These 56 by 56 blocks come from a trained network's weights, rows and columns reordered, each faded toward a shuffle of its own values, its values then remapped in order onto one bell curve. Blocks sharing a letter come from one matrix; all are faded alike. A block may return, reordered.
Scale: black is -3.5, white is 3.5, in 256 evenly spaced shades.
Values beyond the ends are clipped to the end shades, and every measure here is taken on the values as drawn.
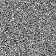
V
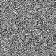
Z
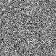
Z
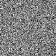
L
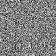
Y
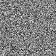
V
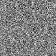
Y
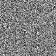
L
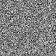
Y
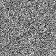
Y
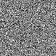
V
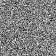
V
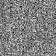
Y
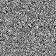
V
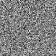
L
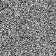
Y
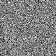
V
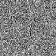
Y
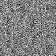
Z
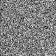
V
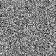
Z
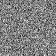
V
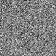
Z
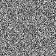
L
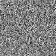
Z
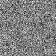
Z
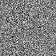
L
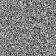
Z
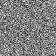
Y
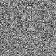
Z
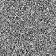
Y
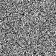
V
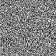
Y
